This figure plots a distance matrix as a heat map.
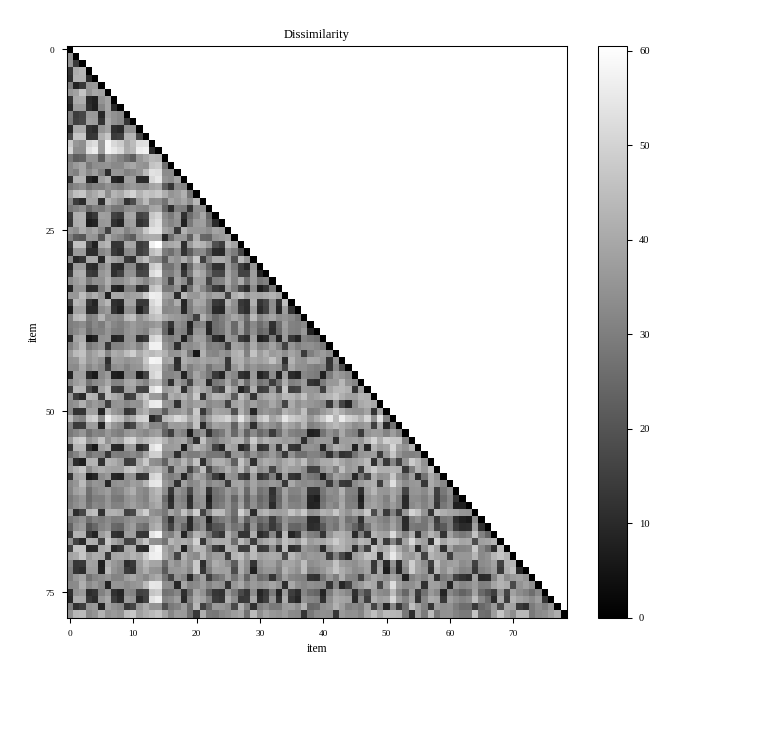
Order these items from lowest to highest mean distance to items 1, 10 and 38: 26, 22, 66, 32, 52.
52, 26, 22, 66, 32
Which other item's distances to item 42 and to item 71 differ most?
20
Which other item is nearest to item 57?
2
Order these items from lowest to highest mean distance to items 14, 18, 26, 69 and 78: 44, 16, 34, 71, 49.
16, 71, 44, 49, 34
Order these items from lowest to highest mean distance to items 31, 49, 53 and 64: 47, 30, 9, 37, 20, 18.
30, 9, 18, 47, 37, 20
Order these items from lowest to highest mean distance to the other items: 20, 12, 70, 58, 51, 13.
12, 58, 70, 20, 51, 13
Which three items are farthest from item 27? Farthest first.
14, 13, 51
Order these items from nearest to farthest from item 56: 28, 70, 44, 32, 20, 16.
44, 70, 28, 20, 16, 32
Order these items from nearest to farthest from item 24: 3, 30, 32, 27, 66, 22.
3, 30, 27, 66, 22, 32
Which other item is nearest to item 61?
63
